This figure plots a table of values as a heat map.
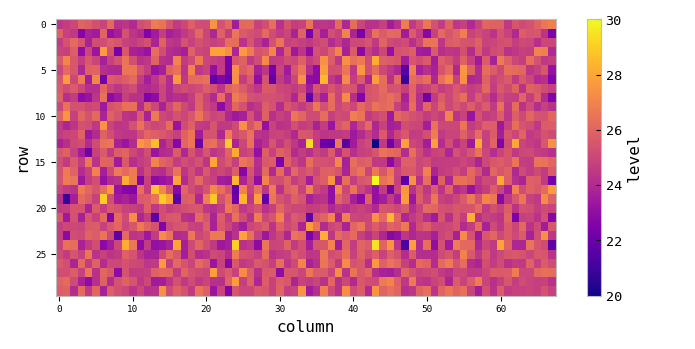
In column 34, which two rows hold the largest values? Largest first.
13, 22
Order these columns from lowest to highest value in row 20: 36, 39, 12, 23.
39, 36, 12, 23
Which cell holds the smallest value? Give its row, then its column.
13, 43
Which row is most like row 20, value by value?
2
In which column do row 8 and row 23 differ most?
36
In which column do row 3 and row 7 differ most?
22
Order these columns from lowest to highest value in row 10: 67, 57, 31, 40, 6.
6, 31, 57, 67, 40
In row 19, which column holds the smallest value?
1
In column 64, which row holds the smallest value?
23
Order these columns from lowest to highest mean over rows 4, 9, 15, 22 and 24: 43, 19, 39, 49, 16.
49, 39, 19, 16, 43
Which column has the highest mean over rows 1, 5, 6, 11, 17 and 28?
24
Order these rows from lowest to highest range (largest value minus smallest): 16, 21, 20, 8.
20, 16, 8, 21
